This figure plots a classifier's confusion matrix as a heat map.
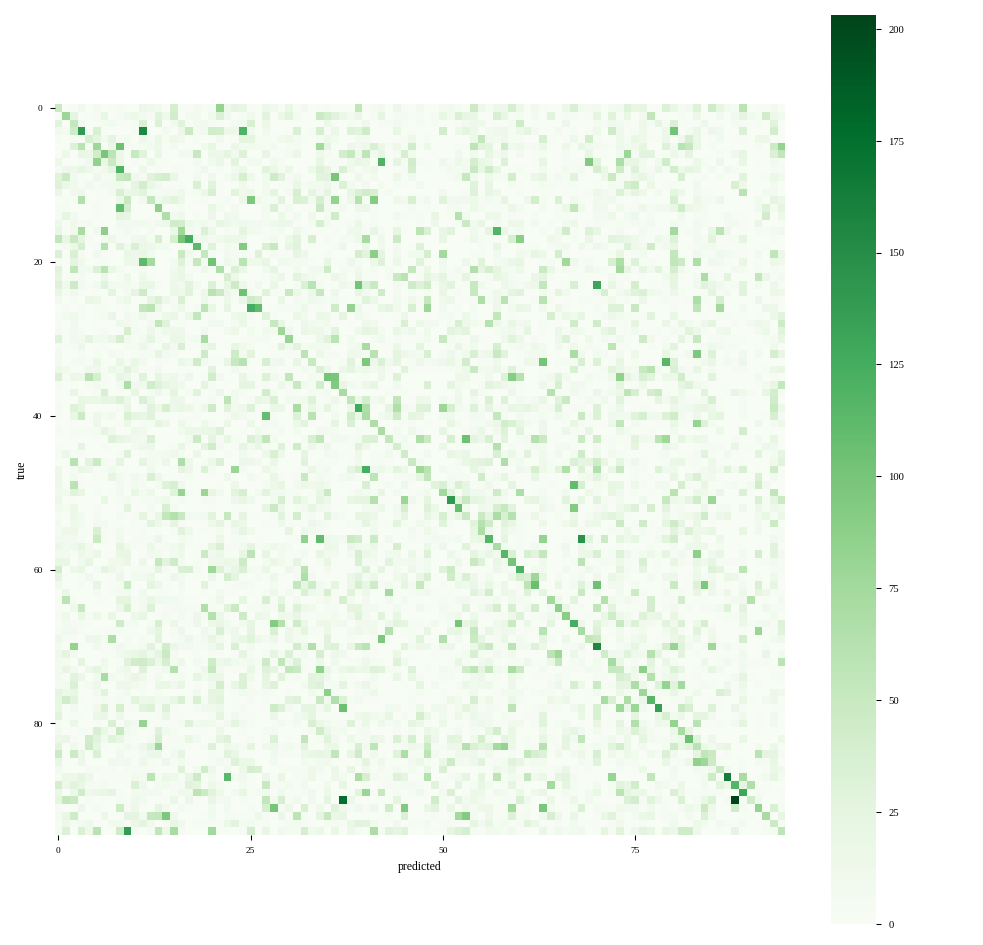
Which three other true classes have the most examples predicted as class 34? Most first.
56, 73, 5
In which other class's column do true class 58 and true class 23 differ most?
70
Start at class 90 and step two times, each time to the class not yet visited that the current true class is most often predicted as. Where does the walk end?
64
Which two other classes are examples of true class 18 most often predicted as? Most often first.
24, 6
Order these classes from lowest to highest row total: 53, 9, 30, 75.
30, 75, 9, 53
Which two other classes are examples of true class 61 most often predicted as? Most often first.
62, 32
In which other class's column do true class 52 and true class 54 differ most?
67
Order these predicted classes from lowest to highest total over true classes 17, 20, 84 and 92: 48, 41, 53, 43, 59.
43, 41, 48, 59, 53
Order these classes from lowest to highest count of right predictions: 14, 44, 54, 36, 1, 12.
54, 44, 12, 14, 1, 36
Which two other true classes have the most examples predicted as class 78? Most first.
43, 37
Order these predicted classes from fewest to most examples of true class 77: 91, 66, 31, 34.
91, 66, 31, 34
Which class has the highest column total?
80
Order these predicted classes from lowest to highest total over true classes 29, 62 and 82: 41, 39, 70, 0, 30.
30, 0, 39, 41, 70
